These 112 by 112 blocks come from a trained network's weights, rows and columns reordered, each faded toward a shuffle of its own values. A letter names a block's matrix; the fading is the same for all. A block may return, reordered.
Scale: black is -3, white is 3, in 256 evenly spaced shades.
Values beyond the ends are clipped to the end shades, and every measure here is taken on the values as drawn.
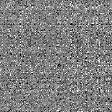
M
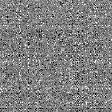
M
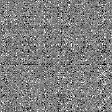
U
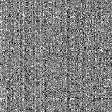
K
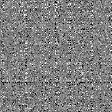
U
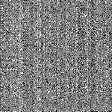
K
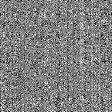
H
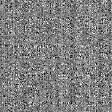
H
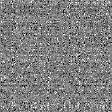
M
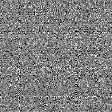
M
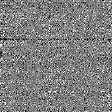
U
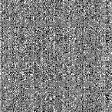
K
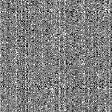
K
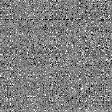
U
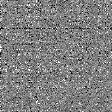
U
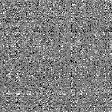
M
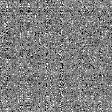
M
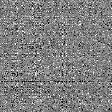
U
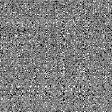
M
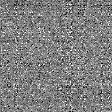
M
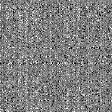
H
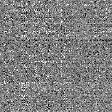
M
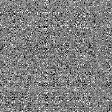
M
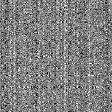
K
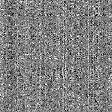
K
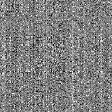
K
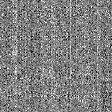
K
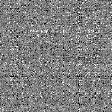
M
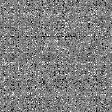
U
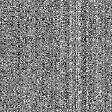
K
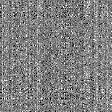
K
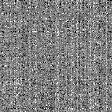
K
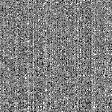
K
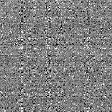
M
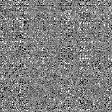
M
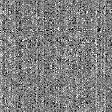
K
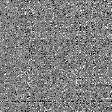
U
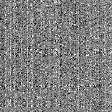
K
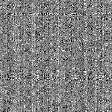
K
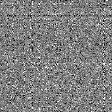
M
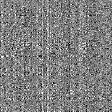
K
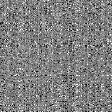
H
